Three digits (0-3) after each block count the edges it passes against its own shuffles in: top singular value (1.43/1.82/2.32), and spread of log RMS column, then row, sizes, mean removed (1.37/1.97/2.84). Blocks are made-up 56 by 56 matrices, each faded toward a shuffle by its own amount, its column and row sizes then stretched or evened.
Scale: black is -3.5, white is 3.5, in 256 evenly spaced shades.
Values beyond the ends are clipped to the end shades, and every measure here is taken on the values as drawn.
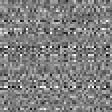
3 1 3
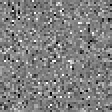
1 1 1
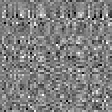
3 1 2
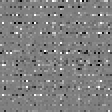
0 1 3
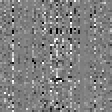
2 3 1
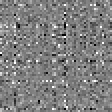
2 2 2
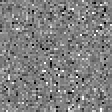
0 1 0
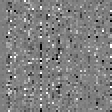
1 3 0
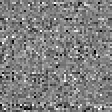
0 1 2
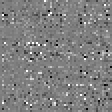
0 1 2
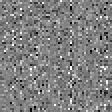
2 2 0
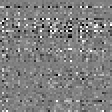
2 2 3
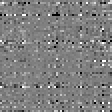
1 2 3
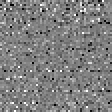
1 0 2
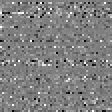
0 0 3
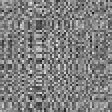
3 3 0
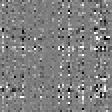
2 3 2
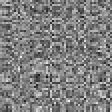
3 2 0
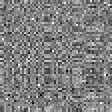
3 1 1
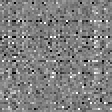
2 0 2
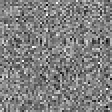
2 1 0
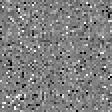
1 1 0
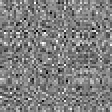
3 1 1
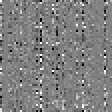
2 3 1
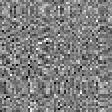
3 1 0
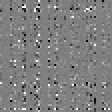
0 3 2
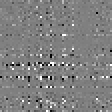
2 2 3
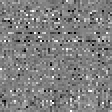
1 0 3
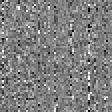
1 3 0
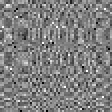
3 0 0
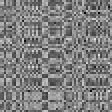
3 1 0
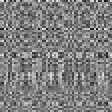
3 0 3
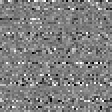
0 0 3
